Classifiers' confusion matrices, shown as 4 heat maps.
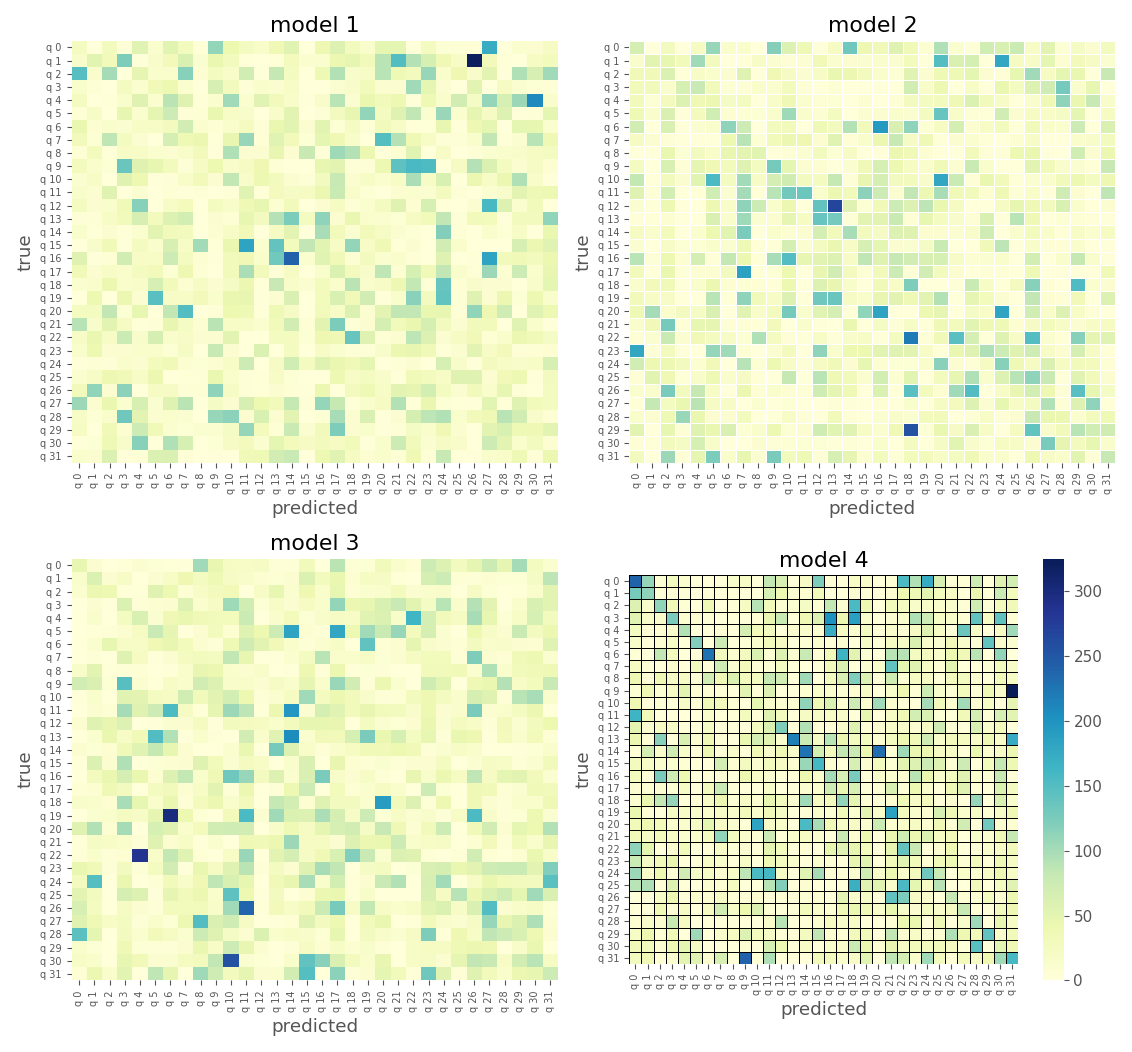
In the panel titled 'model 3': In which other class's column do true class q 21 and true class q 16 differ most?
q 10
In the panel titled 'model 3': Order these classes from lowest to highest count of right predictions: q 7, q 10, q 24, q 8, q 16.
q 7, q 8, q 10, q 24, q 16
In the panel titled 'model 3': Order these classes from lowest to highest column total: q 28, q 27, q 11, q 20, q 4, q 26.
q 28, q 4, q 20, q 27, q 26, q 11
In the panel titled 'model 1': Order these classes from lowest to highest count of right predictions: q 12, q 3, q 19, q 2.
q 3, q 12, q 19, q 2
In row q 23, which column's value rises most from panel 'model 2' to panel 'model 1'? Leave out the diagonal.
q 9
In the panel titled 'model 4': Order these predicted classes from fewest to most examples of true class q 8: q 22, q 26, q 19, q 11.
q 22, q 26, q 19, q 11
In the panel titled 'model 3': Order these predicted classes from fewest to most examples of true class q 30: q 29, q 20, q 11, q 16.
q 11, q 20, q 29, q 16
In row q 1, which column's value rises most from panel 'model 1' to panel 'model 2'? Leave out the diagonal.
q 24
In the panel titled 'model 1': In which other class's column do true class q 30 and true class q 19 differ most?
q 5
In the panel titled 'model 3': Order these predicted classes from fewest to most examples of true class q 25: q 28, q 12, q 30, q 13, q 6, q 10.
q 12, q 13, q 6, q 28, q 30, q 10
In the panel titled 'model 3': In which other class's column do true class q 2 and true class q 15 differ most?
q 3
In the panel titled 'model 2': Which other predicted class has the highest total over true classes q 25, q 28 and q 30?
q 27
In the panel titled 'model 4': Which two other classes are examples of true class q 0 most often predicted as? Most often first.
q 24, q 22
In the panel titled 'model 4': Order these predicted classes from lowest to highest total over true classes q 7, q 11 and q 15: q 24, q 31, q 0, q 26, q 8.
q 8, q 26, q 31, q 24, q 0
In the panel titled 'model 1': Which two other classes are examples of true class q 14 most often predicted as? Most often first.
q 24, q 16
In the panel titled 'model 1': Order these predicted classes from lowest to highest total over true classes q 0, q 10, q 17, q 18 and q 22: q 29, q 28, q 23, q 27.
q 28, q 23, q 29, q 27
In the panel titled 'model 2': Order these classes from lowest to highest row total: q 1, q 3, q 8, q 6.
q 8, q 3, q 1, q 6
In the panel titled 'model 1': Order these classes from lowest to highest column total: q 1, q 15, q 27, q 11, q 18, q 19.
q 15, q 1, q 19, q 18, q 11, q 27
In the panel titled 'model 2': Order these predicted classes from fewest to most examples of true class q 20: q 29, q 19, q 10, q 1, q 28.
q 29, q 19, q 28, q 1, q 10
